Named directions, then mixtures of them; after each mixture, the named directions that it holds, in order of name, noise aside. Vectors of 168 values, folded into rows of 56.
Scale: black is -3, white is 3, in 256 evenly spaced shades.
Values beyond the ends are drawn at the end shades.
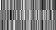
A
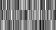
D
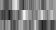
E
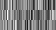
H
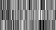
D, E.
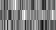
A, E, H.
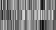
A, D, E.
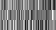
A, H.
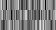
D.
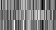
A, D.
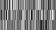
D, E, H.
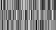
A, D, H.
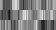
E.
